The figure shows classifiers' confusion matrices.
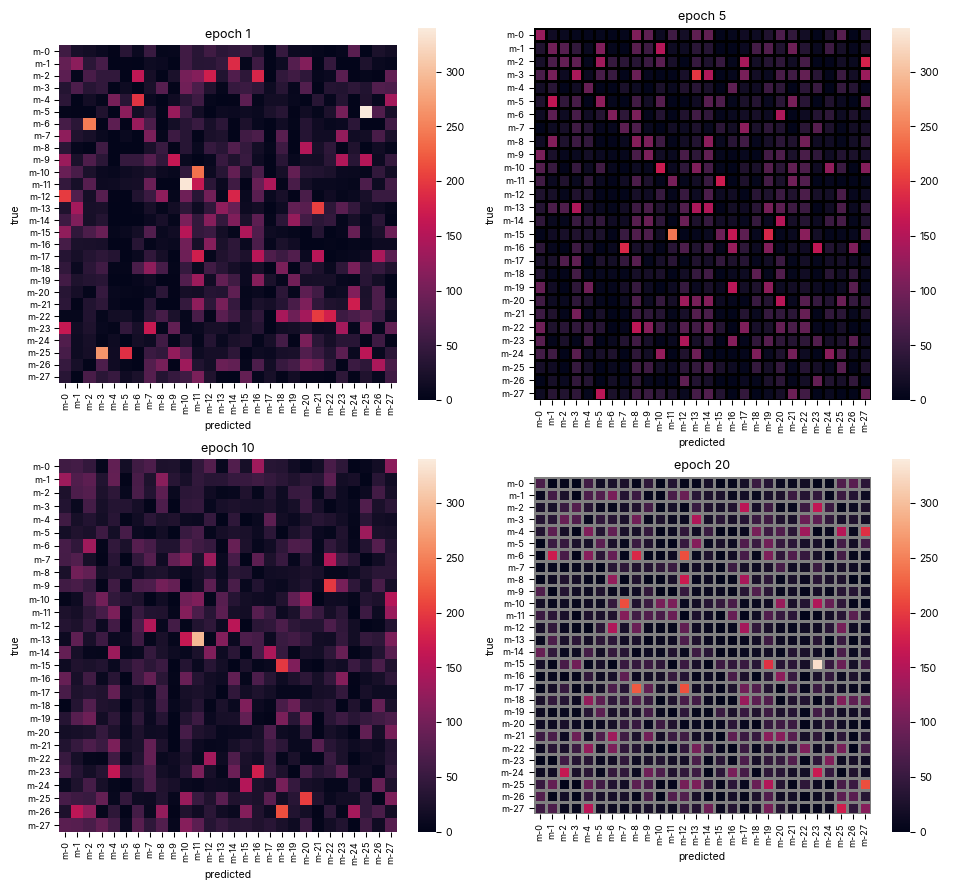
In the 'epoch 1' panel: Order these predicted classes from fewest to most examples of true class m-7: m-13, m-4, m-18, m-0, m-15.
m-4, m-13, m-15, m-18, m-0
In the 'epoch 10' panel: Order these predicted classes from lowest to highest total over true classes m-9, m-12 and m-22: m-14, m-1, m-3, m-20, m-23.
m-3, m-20, m-1, m-23, m-14
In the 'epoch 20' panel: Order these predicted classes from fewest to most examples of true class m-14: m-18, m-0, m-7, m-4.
m-18, m-7, m-4, m-0
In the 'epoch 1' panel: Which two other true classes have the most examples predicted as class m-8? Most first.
m-12, m-26
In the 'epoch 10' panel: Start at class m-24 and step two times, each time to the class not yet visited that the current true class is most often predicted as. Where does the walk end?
m-18
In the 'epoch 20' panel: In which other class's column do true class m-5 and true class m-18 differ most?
m-4
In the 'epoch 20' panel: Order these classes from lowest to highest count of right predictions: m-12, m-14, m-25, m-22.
m-14, m-25, m-12, m-22
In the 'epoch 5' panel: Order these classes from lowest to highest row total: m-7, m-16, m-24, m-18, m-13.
m-18, m-7, m-24, m-16, m-13
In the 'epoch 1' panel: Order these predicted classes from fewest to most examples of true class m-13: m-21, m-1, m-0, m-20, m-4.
m-4, m-0, m-20, m-1, m-21
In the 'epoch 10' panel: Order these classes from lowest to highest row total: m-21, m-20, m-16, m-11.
m-20, m-21, m-16, m-11
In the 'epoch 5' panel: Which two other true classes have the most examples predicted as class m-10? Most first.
m-1, m-24
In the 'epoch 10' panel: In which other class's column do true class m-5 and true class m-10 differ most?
m-27
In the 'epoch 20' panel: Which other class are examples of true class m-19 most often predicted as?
m-5
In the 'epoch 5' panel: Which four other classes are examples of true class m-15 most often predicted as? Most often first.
m-11, m-19, m-16, m-22
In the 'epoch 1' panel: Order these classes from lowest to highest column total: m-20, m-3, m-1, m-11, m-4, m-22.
m-4, m-22, m-1, m-3, m-20, m-11
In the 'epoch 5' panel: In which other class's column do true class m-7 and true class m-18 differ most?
m-17
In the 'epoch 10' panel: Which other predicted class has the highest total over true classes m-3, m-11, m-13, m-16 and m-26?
m-10
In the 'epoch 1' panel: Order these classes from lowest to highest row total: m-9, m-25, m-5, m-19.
m-19, m-5, m-9, m-25
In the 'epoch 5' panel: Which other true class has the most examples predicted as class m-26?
m-16
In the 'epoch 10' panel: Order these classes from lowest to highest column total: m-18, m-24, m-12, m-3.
m-24, m-3, m-12, m-18
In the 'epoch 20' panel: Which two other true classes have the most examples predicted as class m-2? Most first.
m-24, m-3
